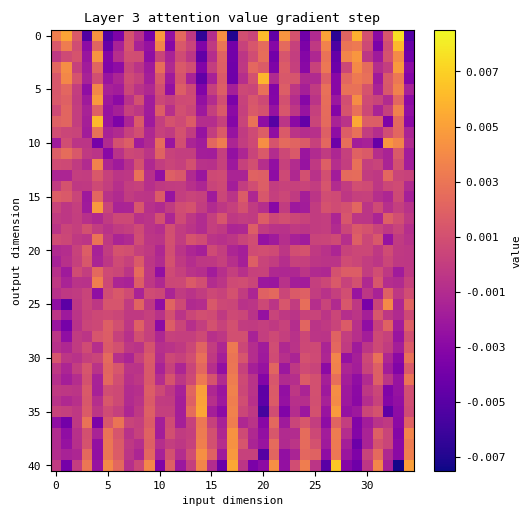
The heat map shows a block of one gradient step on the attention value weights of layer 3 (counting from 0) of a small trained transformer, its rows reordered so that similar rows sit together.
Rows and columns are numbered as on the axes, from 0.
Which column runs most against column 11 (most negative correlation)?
10
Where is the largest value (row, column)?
0, 33
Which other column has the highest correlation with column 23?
7
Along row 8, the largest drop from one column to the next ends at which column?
5
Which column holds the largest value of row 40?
27
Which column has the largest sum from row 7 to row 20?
29
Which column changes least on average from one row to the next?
9
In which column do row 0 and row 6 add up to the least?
17
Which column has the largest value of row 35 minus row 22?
14
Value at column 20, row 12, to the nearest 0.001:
-0.001
